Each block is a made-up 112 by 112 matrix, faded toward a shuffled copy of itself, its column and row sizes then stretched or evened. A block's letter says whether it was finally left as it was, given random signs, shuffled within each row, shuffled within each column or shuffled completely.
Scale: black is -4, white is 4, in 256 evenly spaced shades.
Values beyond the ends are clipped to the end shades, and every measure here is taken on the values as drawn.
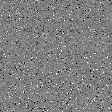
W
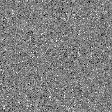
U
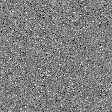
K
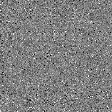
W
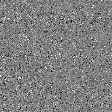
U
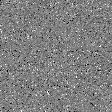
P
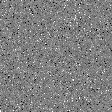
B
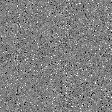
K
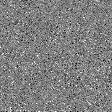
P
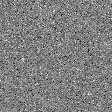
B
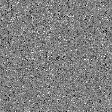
U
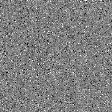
W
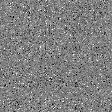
W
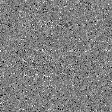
U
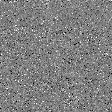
P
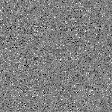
W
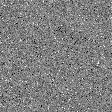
B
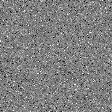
P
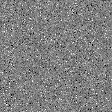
K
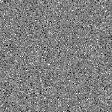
W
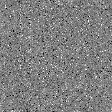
K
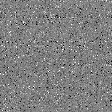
W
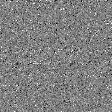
U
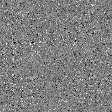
U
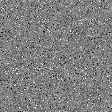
P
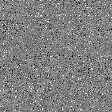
U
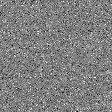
P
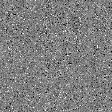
U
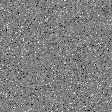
B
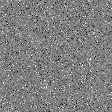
B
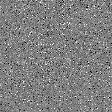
W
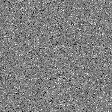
P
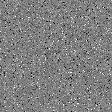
K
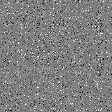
U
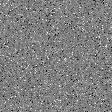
B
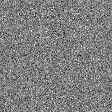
U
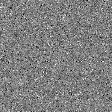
P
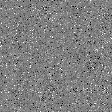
W
